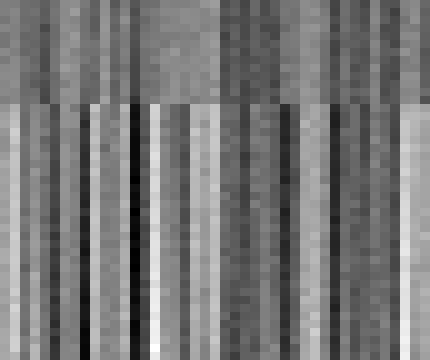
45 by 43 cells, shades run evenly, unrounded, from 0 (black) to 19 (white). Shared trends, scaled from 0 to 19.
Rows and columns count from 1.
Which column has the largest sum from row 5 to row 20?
22
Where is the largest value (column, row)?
16, 44
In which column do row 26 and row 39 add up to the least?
14
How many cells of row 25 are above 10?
16
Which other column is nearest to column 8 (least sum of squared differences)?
11
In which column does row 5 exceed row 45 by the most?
9
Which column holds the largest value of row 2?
8
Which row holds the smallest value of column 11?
19
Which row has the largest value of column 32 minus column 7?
42
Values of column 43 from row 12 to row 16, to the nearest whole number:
8 6 12 13 12
